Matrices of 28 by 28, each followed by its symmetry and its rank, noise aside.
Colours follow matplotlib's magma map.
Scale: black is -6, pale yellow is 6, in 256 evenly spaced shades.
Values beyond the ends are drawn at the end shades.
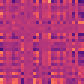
antisymmetric, rank two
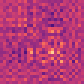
symmetric, rank three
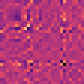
symmetric, rank three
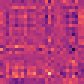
antisymmetric, rank four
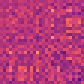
symmetric, rank four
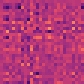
no symmetry, rank four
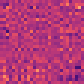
no symmetry, rank four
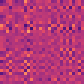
no symmetry, rank three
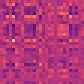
no symmetry, rank two
